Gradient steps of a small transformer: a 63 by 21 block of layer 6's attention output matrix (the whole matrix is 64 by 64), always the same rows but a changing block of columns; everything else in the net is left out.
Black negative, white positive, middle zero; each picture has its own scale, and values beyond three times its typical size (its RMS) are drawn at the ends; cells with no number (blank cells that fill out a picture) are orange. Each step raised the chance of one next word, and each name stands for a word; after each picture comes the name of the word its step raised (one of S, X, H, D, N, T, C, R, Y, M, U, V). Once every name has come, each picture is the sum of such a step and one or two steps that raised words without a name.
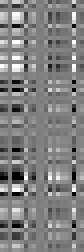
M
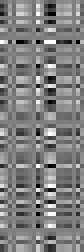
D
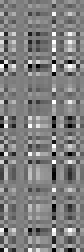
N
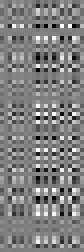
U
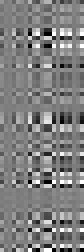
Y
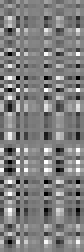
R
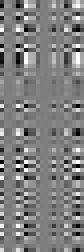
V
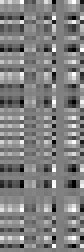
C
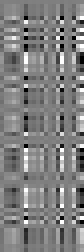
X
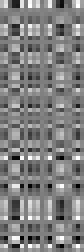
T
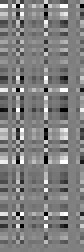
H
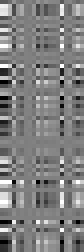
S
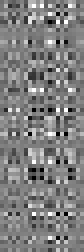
H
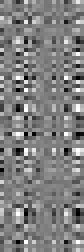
R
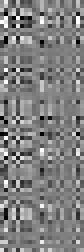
U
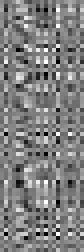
C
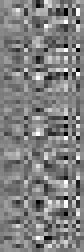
T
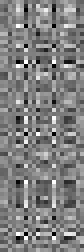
N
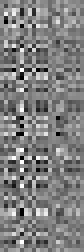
R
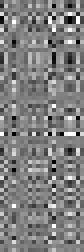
V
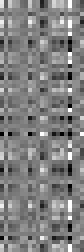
T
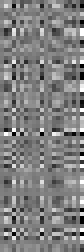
C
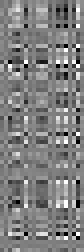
N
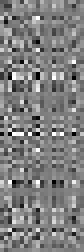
C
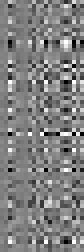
S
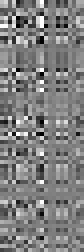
U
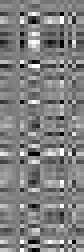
N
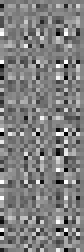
Y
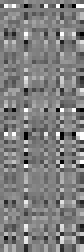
H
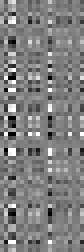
R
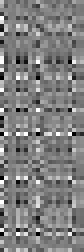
V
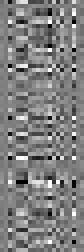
Y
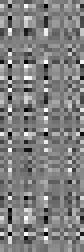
R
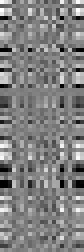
C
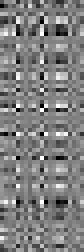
T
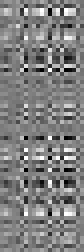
U
